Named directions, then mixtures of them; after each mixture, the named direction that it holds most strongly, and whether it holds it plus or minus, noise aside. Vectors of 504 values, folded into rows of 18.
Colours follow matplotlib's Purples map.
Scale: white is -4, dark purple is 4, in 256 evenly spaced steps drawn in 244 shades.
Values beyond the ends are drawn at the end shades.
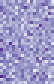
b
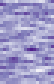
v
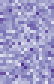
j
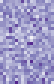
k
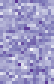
j, minus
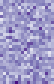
j, minus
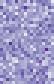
b, plus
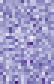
k, plus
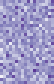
b, minus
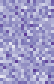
b, minus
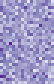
b, plus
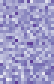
k, plus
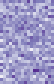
b, minus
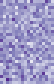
b, plus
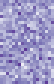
j, minus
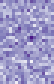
k, minus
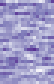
v, plus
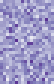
k, plus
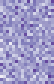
b, minus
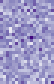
k, minus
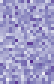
k, plus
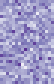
j, minus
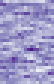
v, plus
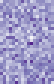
k, plus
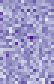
k, minus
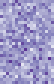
j, minus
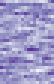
v, plus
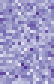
j, plus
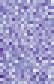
b, plus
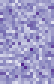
j, plus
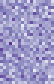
b, plus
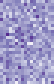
k, minus
